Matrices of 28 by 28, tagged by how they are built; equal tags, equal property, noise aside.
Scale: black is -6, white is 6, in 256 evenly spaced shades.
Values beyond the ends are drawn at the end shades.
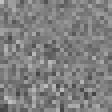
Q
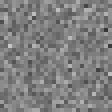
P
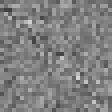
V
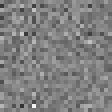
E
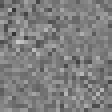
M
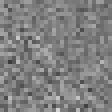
Q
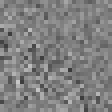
Q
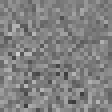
Q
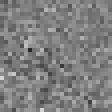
Q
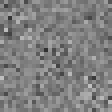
M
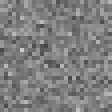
P
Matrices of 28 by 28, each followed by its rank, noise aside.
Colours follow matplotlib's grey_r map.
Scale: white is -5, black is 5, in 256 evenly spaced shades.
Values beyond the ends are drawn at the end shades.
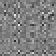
four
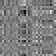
two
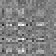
two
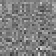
five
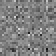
five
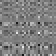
two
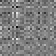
two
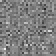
five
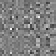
three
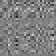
three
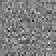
five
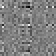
two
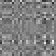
two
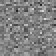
five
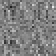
four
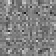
four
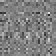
three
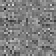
four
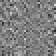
four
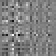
two
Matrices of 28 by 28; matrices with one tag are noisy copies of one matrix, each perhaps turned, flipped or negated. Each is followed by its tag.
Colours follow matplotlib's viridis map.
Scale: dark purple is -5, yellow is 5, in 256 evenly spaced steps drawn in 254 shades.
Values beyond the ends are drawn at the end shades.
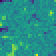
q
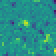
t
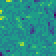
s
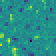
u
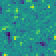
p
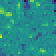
q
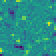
p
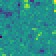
q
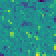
s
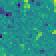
q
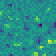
u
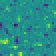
u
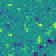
u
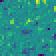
s
